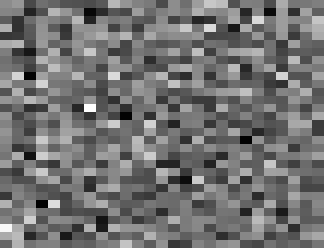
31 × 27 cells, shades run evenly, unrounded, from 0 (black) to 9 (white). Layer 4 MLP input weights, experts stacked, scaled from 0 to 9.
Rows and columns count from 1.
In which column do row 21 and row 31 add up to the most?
11
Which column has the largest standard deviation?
8
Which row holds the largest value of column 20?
9
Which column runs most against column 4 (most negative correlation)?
19
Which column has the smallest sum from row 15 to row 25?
16
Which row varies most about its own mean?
10
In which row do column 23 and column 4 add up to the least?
2
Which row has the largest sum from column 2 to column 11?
22
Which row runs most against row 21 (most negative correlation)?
15
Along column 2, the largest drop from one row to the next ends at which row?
7
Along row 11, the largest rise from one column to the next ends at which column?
25
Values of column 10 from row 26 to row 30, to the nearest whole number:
4 5 3 6 3
